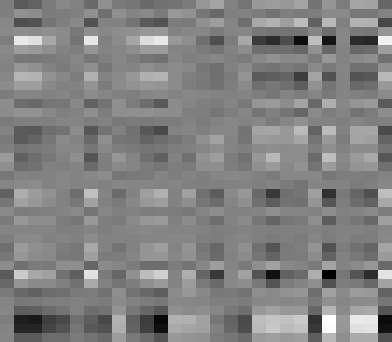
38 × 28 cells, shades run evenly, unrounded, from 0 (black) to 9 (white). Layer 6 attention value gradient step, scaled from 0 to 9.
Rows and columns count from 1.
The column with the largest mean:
14
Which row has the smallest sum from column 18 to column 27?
5
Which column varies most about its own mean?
24
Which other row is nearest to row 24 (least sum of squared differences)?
17
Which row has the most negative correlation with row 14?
13
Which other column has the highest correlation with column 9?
25
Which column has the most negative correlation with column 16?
7
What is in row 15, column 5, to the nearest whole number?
4
